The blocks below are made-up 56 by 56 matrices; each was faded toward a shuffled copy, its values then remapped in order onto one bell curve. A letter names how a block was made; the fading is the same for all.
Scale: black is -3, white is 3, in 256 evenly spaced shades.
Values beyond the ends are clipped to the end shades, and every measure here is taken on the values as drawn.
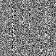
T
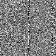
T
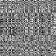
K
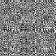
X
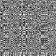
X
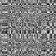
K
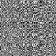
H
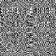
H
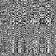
X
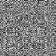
H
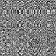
H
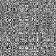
X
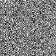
T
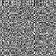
X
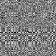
K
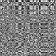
K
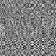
K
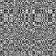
K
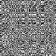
H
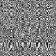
X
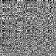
X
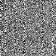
T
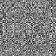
X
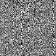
T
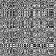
K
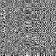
X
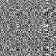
H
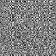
X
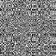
X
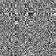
X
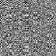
H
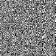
T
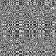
K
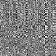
X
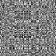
H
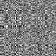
H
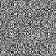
H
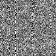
T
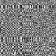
K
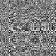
X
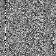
T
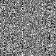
T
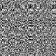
H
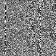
T
